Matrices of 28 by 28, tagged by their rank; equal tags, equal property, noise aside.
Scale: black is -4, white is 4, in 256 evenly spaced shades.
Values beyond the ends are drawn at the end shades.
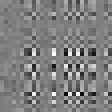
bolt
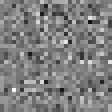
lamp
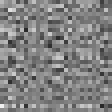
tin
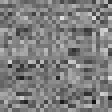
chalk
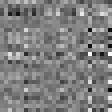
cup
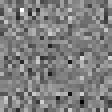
lamp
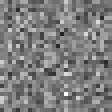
lamp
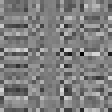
cup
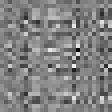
tin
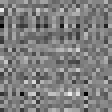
tin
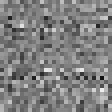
lamp
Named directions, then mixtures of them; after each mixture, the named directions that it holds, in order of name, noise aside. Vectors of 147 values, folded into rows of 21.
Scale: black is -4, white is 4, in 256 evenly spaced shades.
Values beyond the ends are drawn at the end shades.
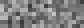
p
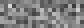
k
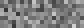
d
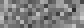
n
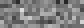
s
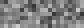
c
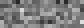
s.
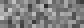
p.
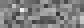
n, p, s.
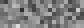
c.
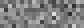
d, k.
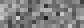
n, p.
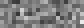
d, n, s.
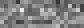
k, p, s.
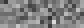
c.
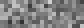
p.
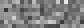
d, s.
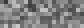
c, p.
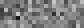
d, n, p.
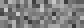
d.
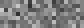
c, d, p.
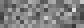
n.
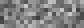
k, n.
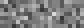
c, d.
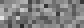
n, p.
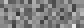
d, n.
